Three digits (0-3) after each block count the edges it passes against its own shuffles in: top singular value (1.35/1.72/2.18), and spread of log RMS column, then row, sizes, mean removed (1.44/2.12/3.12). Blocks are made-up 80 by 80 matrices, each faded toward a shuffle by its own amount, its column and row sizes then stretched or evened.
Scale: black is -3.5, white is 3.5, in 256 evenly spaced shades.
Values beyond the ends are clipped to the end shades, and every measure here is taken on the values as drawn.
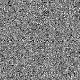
1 0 1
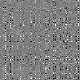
3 3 2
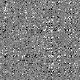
2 2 2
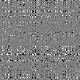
3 2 3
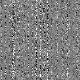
0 3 0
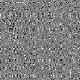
3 2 1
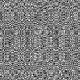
3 0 0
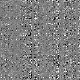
1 3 2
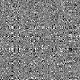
3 2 2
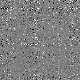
0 2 2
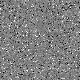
0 0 0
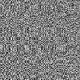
3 2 0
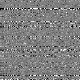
3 0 3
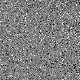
1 1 0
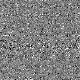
0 0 2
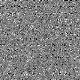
1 0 2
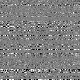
3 0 3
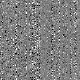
0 3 0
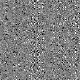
2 2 1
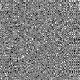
3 1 0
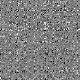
2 2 2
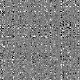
1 3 2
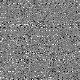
0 0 2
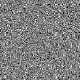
2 1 1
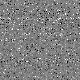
0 0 2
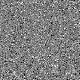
1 0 0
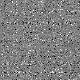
1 1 2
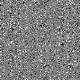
0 2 1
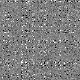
0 2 2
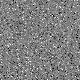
1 0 0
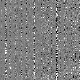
1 3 1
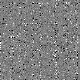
0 2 1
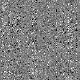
1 2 1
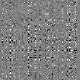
2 3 2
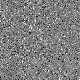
1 0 0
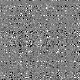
1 2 3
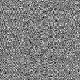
3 0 0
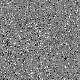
0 1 0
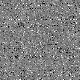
0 0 2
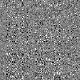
2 2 1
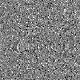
2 1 0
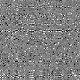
3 0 2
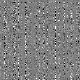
1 3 1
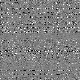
0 1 3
